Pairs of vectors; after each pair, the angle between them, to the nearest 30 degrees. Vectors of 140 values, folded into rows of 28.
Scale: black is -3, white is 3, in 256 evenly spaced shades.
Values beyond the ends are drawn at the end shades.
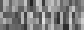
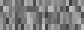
60 degrees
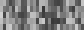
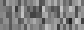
120 degrees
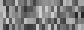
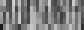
90 degrees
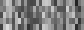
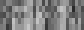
120 degrees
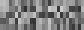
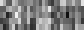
60 degrees
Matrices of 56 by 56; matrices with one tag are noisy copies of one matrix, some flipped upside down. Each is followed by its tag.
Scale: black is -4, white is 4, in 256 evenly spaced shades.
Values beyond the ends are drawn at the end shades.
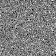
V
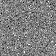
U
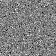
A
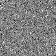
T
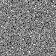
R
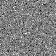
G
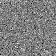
A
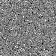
A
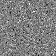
R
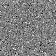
G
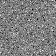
V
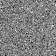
V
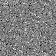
G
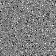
V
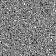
U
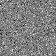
T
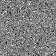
R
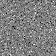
R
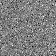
V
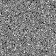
U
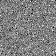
V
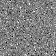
R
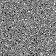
U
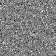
T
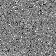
G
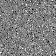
V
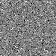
A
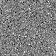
U
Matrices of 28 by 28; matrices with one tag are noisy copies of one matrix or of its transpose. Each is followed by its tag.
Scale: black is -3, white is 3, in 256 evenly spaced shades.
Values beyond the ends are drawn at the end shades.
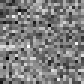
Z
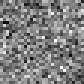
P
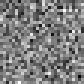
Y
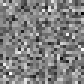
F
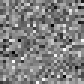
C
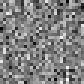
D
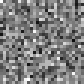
F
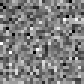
Y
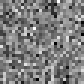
C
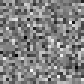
C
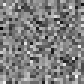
F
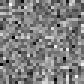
D
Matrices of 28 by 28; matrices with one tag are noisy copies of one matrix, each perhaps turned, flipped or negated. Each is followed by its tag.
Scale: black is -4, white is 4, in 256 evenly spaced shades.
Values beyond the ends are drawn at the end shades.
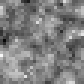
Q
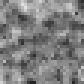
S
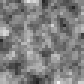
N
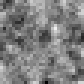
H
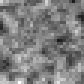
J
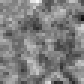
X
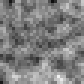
S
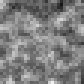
S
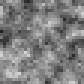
Q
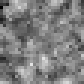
J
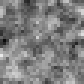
Q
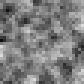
N
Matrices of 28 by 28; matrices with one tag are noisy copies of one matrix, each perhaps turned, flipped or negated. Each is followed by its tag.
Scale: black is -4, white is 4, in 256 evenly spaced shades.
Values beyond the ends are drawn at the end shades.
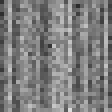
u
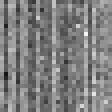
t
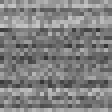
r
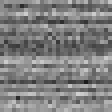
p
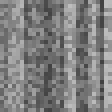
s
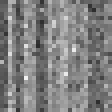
s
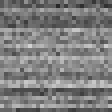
r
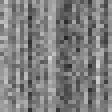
p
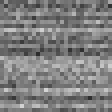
p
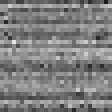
u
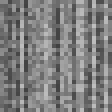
t
